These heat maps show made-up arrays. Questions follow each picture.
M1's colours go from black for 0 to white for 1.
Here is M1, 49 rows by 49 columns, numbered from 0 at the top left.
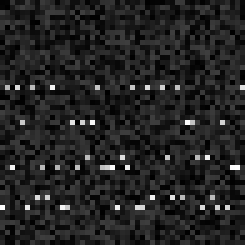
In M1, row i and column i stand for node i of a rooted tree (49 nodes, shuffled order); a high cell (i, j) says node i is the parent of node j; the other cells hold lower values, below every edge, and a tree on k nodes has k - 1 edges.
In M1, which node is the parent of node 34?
39
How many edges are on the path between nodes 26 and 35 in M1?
2
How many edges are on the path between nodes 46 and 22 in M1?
2
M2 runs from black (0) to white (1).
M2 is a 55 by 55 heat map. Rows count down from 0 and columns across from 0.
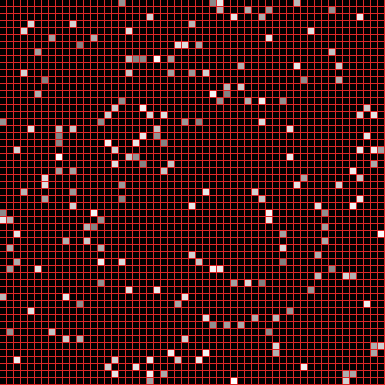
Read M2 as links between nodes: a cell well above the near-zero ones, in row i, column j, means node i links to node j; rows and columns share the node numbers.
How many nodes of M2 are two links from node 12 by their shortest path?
3
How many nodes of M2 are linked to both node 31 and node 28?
0
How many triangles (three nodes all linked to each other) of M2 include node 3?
1
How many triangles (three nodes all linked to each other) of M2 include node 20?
1
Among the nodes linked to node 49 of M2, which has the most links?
node 53
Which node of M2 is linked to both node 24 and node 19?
node 8
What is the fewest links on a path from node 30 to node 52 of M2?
7
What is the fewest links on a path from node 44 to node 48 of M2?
7
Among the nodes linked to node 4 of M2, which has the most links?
node 18
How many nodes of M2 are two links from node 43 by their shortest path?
5
